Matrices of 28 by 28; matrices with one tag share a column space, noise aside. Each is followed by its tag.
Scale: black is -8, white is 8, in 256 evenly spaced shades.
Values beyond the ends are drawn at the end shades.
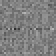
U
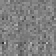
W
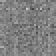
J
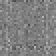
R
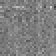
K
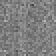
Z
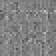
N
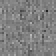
N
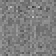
K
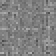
U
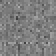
W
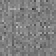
J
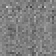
K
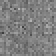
J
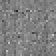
N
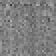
Z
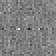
U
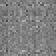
Z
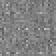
U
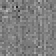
K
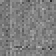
R
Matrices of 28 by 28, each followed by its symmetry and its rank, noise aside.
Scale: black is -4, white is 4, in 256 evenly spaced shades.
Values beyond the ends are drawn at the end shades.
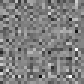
no symmetry, rank five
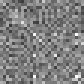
symmetric, rank five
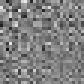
antisymmetric, rank four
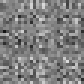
antisymmetric, rank four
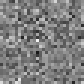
no symmetry, rank five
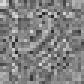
symmetric, rank five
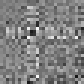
symmetric, rank three
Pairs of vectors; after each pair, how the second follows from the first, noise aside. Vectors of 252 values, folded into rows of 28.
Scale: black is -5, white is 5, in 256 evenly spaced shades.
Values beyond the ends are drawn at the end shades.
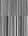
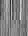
reversed, negated.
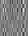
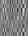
copied.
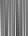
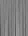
negated, shrunk.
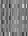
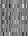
copied.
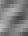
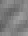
negated, shrunk.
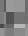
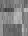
reversed, negated.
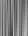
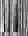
wrapped around, negated, scaled up.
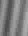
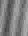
copied.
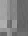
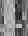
wrapped around, negated, scaled up.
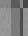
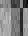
scaled up.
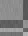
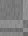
negated, shrunk.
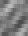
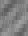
negated, shrunk.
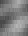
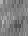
negated, partly zeroed.
